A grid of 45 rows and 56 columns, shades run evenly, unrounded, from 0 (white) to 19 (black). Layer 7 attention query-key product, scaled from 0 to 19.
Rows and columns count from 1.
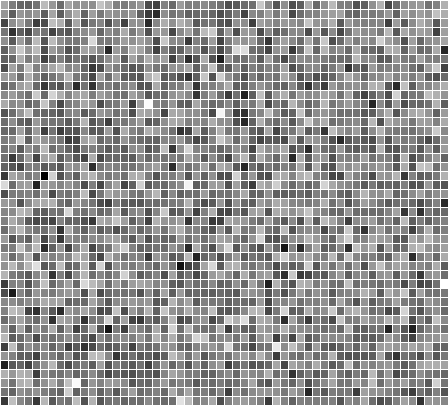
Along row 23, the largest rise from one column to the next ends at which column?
56
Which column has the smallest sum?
3
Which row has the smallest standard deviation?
34
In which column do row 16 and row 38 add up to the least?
28
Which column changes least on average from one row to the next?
40
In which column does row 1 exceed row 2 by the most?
49
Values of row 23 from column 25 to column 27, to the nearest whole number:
11 13 12
